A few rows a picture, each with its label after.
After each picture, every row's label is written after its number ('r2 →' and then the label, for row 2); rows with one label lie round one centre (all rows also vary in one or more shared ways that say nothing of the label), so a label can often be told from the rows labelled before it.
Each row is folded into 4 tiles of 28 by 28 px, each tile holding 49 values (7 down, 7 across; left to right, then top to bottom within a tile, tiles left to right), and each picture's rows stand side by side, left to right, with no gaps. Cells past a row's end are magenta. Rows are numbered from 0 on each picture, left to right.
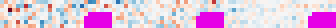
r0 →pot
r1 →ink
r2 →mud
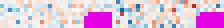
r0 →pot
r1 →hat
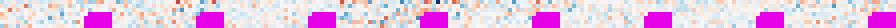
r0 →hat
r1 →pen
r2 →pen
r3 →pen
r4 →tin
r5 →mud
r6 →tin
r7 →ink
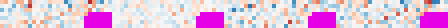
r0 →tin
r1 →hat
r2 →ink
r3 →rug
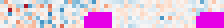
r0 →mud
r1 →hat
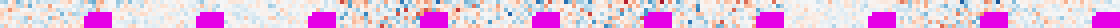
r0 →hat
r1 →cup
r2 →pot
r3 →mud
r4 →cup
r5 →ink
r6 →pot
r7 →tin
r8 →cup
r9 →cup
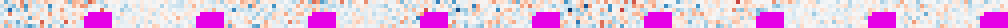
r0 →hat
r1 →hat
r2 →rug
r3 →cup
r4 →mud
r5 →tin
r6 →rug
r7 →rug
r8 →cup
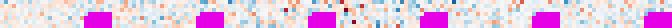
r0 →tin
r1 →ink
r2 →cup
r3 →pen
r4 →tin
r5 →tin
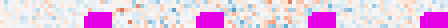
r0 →tin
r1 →hat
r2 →rug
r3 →rug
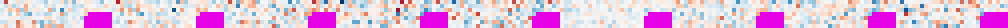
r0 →rug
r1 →rug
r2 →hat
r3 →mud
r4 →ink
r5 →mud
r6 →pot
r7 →hat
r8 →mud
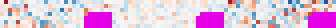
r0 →ink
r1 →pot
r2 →hat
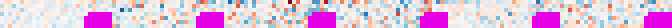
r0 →pot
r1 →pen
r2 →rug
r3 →pot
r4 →pen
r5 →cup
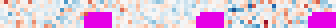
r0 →tin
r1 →pot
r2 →cup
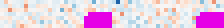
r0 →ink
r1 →hat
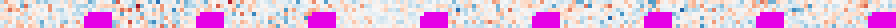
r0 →rug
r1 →hat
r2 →pot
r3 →cup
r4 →pen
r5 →hat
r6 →mud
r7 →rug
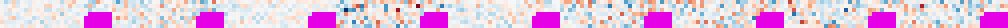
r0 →mud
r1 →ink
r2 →pot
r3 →hat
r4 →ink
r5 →hat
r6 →cup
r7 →pen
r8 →mud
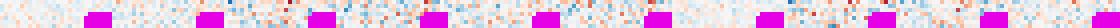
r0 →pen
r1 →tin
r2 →pot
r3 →ink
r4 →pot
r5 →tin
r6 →pen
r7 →tin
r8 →cup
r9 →rug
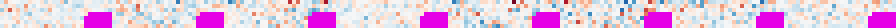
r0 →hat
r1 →mud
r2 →tin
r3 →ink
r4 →pot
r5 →pen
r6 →cup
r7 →pot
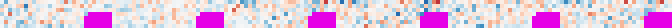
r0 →pen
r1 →cup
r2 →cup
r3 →pen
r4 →pot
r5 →hat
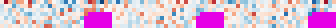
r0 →pen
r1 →tin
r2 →pen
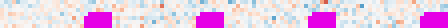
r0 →hat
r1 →ink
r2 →tin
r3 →rug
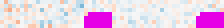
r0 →tin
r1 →mud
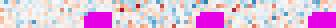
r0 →mud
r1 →mud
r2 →ink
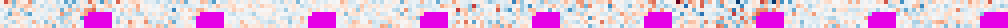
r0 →mud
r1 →rug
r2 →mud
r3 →cup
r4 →cup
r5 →pot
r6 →pot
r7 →tin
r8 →pen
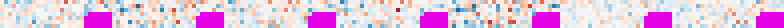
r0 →pot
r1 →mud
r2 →tin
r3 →cup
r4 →pen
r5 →pen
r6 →ink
